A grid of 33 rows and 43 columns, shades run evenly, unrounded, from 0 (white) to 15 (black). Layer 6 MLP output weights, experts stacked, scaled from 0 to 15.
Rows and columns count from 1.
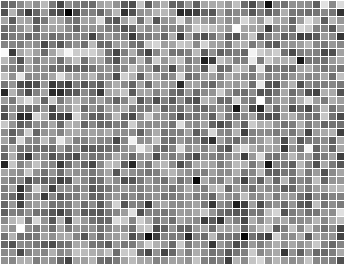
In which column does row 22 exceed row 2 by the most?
15
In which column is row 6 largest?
6
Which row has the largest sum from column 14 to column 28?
30
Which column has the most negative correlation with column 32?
41
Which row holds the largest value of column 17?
21
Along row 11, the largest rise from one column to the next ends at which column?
34
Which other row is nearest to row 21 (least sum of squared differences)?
1
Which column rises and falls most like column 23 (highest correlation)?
17
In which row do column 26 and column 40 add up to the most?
8
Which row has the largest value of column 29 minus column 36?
33
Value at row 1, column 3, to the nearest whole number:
7
